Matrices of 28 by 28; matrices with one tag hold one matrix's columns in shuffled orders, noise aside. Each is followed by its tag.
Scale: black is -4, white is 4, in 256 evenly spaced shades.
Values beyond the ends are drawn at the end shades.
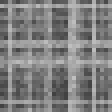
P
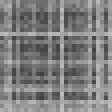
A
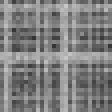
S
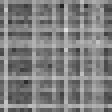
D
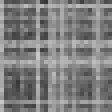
P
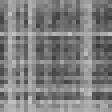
A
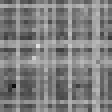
P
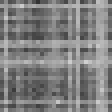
P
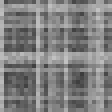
S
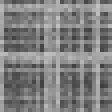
S
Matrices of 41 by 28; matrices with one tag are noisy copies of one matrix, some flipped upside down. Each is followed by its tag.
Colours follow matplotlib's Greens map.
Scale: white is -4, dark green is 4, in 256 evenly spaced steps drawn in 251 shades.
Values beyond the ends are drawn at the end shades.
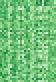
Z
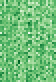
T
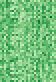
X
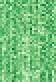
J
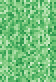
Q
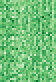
X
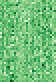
X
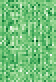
X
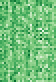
Z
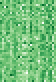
J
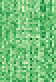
J
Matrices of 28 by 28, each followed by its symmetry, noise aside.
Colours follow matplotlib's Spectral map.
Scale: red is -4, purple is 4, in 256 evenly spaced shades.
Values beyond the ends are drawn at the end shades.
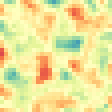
antisymmetric.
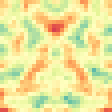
mirrored left to right.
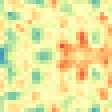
mirrored top to bottom.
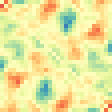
same after a half turn.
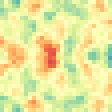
mirrored top to bottom.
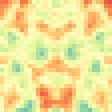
mirrored left to right.
